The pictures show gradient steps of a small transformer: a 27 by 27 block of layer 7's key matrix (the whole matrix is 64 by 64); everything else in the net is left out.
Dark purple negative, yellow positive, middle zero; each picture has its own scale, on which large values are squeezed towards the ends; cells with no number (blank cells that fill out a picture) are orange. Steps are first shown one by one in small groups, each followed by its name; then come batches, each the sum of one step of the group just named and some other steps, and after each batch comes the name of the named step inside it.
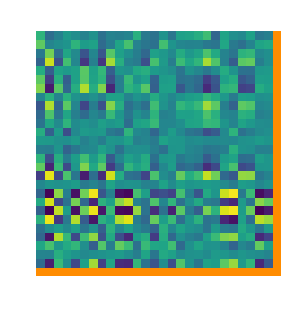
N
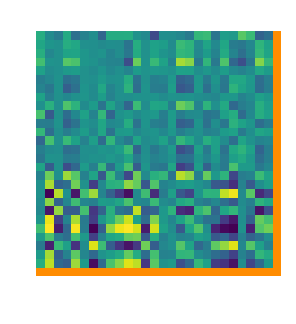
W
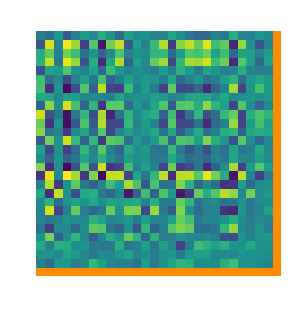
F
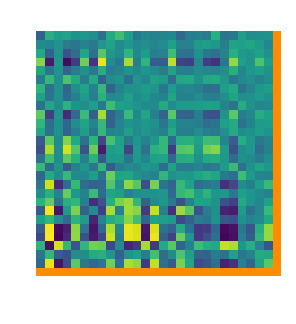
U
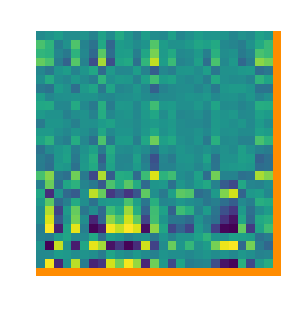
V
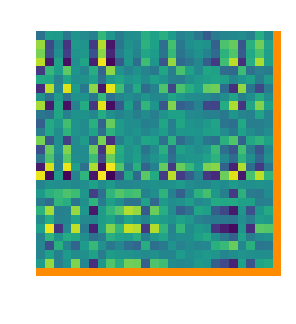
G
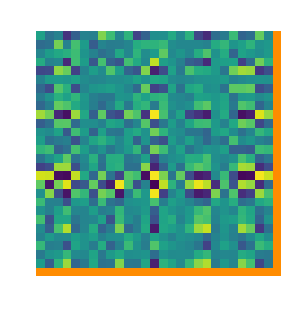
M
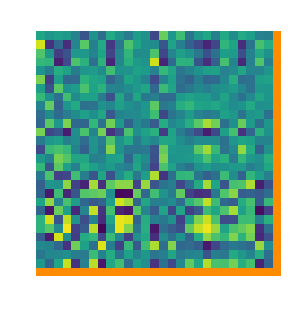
N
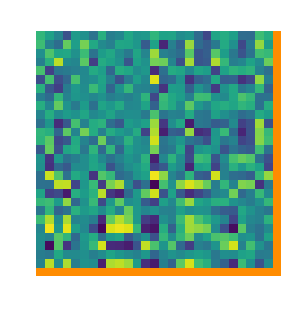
V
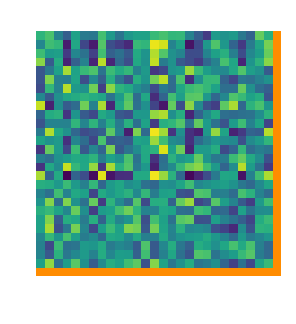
G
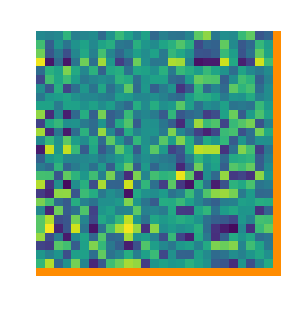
W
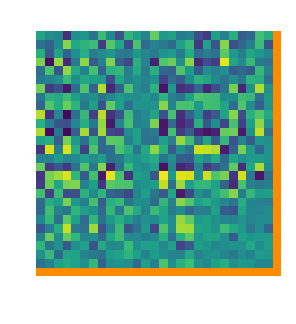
F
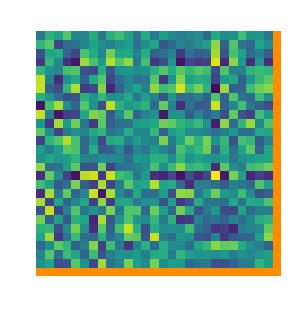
U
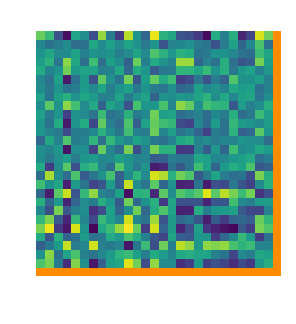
W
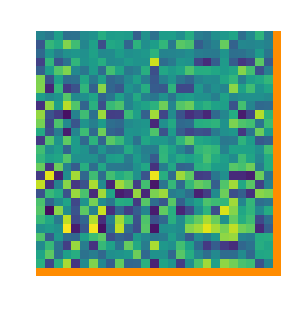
M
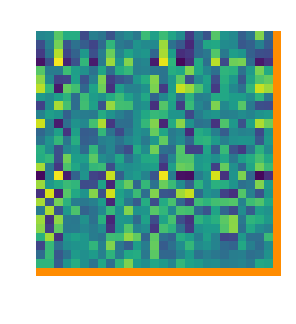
U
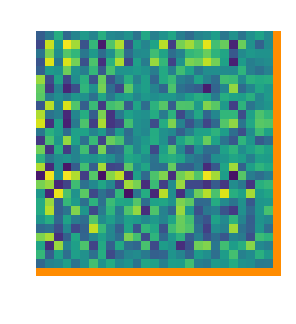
F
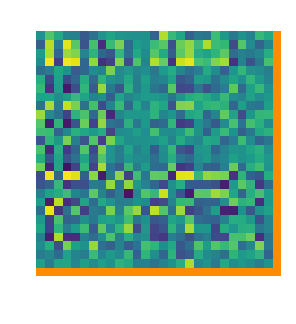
F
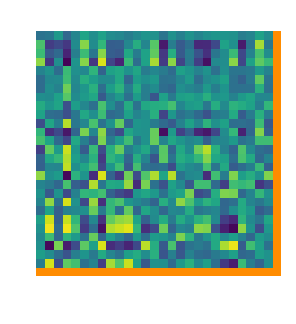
V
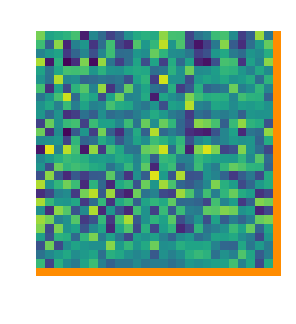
N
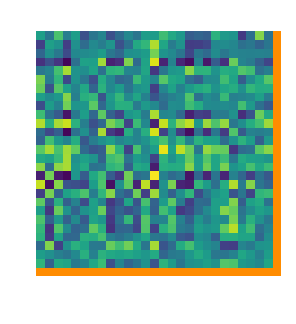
M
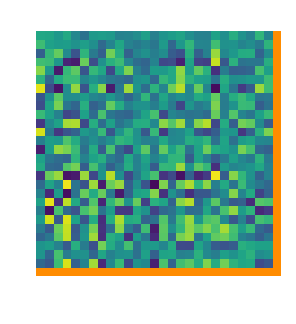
N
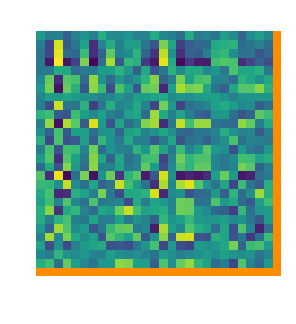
M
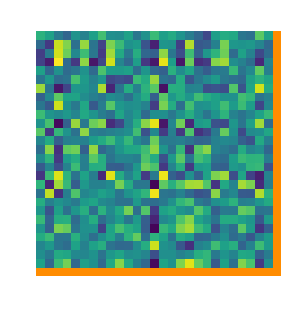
M
